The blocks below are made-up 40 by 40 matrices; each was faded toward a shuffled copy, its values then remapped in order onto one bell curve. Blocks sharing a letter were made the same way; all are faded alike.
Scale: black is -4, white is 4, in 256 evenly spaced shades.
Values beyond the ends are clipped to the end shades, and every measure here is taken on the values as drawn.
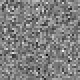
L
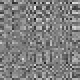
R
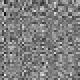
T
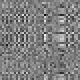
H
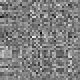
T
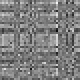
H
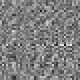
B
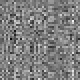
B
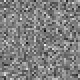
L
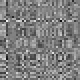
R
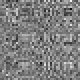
T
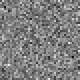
L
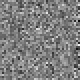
L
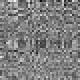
T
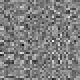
T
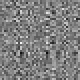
T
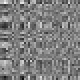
H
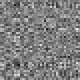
T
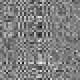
R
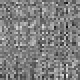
T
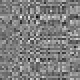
R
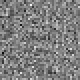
L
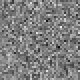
L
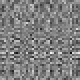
R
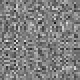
B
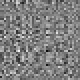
T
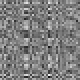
H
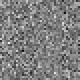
L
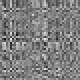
H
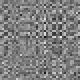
H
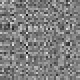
T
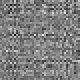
B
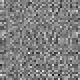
T
